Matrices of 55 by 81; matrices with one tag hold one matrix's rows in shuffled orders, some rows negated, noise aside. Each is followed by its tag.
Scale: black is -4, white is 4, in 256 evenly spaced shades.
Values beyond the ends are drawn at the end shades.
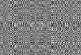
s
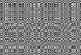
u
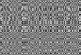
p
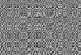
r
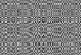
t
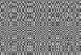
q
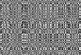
p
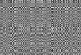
s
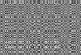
u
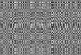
s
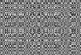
u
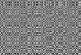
r
